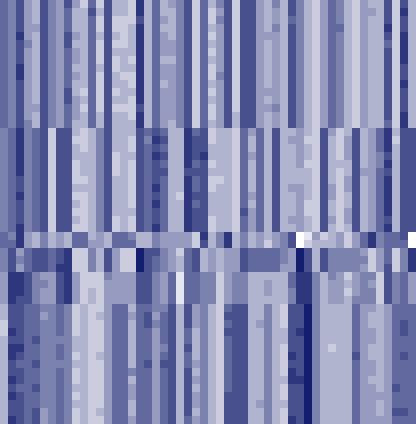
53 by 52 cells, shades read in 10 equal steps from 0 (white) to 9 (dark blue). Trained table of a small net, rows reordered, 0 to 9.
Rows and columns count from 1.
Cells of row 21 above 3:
28
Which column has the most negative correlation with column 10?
52
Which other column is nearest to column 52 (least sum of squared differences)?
5
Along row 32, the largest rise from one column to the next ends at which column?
18
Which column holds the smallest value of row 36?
23
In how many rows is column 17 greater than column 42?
8
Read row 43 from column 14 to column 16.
4 6 6
